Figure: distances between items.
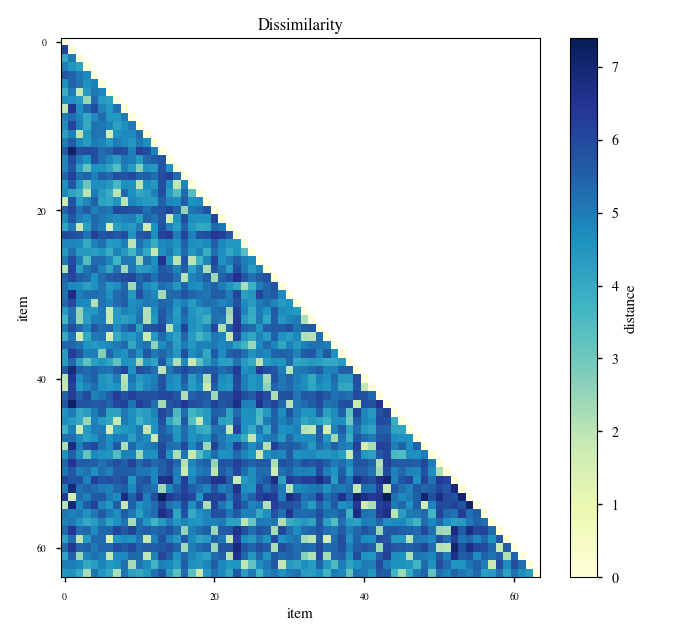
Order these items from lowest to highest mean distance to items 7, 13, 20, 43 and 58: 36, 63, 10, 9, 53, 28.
53, 28, 63, 36, 9, 10
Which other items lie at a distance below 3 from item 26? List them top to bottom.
10, 15, 17, 38, 49
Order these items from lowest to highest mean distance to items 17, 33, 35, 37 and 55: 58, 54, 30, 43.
30, 58, 43, 54
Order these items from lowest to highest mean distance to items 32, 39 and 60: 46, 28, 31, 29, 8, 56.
46, 28, 31, 29, 8, 56
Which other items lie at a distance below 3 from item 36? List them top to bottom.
12, 25, 47
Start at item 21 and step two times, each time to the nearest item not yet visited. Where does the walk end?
34
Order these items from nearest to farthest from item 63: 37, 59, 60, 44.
44, 59, 37, 60
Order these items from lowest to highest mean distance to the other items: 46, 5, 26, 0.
46, 0, 26, 5
